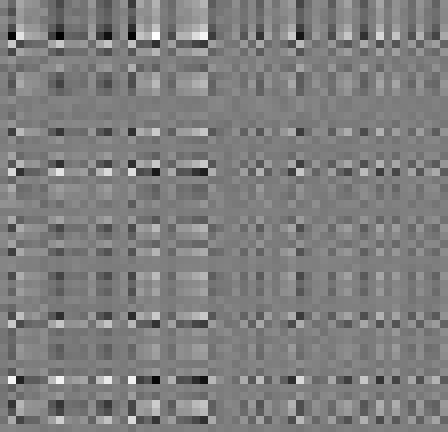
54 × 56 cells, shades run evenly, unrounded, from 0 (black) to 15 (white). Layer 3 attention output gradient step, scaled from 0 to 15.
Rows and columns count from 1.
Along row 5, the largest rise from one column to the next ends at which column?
3
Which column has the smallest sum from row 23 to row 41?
17
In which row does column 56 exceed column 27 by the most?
5
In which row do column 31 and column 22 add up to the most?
48
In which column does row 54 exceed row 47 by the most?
2
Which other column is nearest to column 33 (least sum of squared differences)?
13
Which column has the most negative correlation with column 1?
6
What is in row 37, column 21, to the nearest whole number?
7
